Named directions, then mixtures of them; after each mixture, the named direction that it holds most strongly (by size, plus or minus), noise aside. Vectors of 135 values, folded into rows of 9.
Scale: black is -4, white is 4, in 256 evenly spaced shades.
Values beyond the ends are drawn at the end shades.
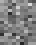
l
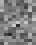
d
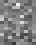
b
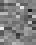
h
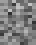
l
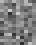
l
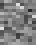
h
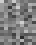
l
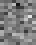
h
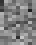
d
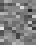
h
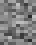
d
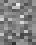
b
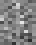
b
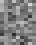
l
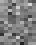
l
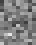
d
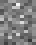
b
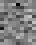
h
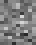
b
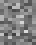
b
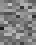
h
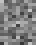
d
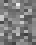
b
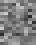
h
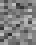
h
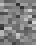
h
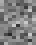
d
